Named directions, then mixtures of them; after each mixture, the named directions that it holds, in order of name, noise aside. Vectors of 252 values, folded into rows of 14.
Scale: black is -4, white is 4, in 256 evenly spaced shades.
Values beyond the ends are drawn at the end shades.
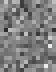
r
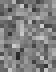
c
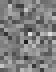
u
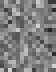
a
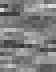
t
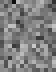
a, c, r.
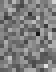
r, u.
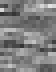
t.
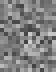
u.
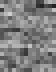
a, t.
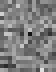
c, t, u.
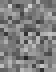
u.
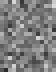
c, r, u.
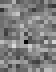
c, t, u.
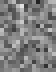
a, c, u.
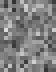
c, r, t.
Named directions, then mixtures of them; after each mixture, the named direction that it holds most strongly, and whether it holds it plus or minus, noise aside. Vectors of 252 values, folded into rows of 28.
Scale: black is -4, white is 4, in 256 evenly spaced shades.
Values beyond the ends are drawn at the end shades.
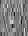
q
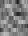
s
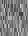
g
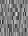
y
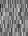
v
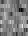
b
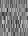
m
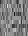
q, plus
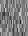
v, minus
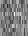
q, minus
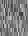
g, plus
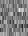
b, minus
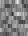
s, minus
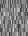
v, plus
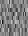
y, plus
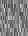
g, plus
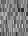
y, minus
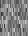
v, plus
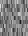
v, minus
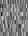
v, plus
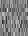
m, minus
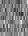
g, plus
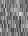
g, minus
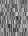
y, plus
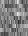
s, minus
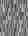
g, plus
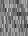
m, minus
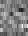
b, plus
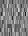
y, plus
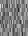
v, minus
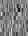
v, minus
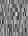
y, plus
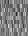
y, minus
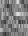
s, minus
